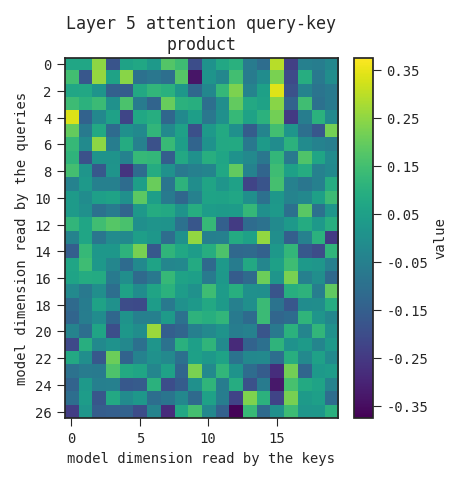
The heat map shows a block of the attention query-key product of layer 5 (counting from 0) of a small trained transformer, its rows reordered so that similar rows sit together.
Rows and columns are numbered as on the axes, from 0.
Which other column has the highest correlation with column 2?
4
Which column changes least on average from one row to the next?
11
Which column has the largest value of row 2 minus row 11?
15
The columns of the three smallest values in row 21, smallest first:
12, 0, 13
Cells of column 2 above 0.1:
5
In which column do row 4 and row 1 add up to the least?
16
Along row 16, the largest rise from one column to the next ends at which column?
14
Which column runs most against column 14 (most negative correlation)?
19
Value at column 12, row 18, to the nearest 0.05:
-0.05
